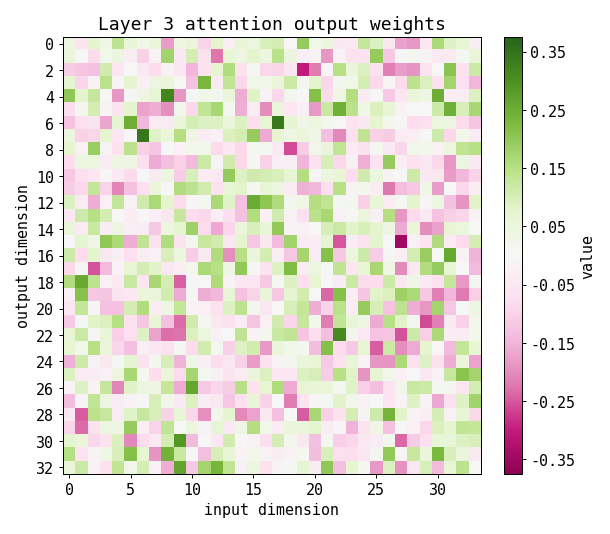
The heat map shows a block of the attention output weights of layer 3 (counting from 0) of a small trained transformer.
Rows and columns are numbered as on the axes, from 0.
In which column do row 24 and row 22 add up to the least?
9
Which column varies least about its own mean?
23
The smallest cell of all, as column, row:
27, 15
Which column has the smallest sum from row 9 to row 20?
32
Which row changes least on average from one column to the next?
10
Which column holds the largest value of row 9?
26
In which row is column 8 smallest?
22
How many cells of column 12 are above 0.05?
12
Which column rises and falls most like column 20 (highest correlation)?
7
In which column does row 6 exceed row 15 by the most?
17
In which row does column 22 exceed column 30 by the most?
19
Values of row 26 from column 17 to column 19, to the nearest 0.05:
0.15 -0.15 0.05
